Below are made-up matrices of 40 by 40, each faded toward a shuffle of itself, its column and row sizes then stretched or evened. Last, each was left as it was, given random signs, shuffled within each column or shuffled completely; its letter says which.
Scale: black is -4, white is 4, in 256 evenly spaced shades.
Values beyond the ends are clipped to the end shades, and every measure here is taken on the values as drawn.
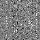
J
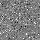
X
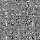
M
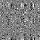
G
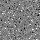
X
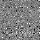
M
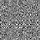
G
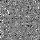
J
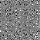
G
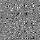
M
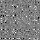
M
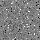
X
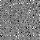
M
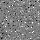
X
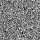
X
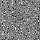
J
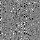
J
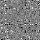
G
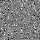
J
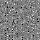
J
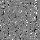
J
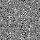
J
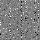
J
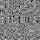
G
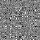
G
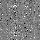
J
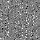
J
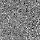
J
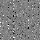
J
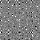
G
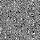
J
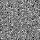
J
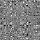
G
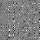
G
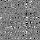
M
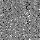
J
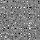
M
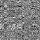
G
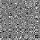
G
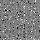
J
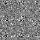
M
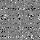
M
